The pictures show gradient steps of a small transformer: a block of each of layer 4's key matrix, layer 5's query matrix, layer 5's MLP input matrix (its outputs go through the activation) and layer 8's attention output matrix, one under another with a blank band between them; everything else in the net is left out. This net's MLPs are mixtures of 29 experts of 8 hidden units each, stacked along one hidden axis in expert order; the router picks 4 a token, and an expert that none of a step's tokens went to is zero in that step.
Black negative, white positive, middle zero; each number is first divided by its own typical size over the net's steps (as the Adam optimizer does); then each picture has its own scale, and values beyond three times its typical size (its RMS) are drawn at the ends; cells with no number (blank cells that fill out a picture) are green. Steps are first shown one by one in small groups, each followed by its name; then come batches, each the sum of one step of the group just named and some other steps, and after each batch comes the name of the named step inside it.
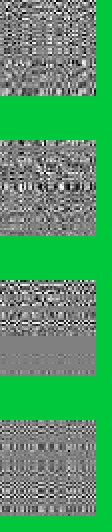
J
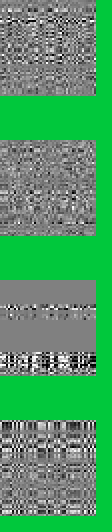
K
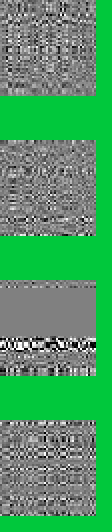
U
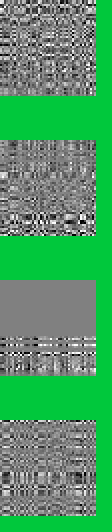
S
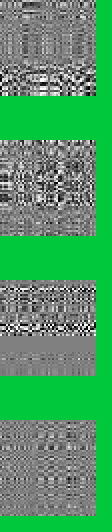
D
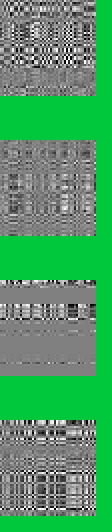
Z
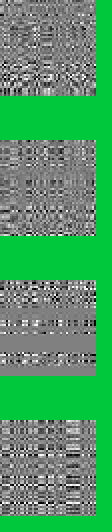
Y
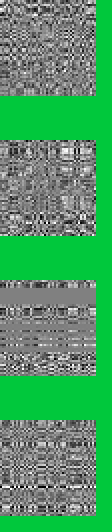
S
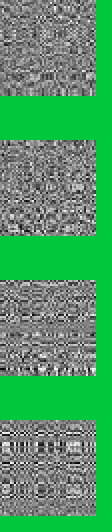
S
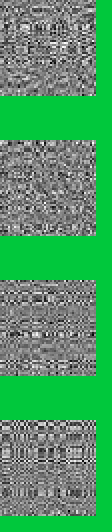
J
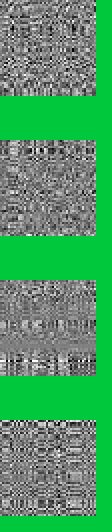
Y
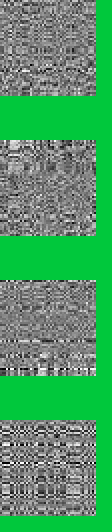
D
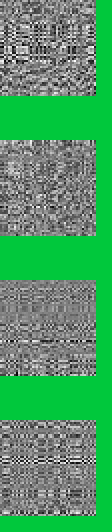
D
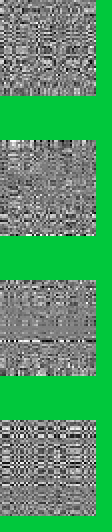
Y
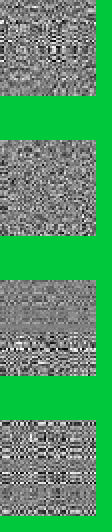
U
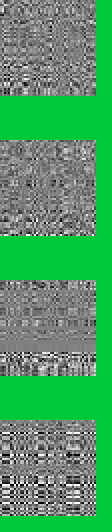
Y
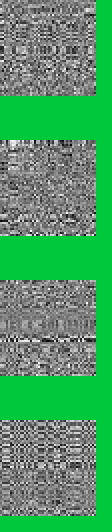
Y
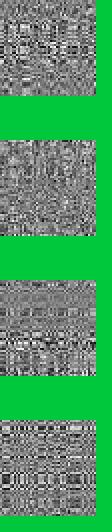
U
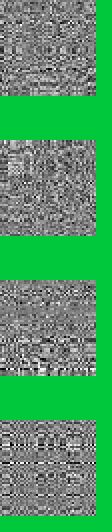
D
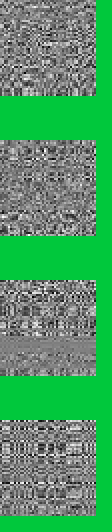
Y
